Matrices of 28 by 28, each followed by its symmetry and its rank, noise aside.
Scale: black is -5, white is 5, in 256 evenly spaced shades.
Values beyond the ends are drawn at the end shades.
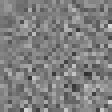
symmetric, rank six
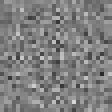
antisymmetric, rank six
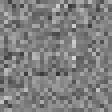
antisymmetric, rank six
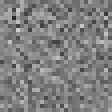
no symmetry, rank eight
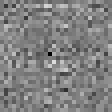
no symmetry, rank six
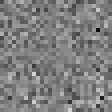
no symmetry, rank seven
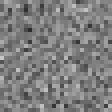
no symmetry, rank seven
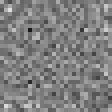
symmetric, rank seven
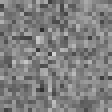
no symmetry, rank six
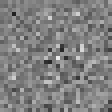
symmetric, rank six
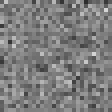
no symmetry, rank six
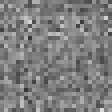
no symmetry, rank eight
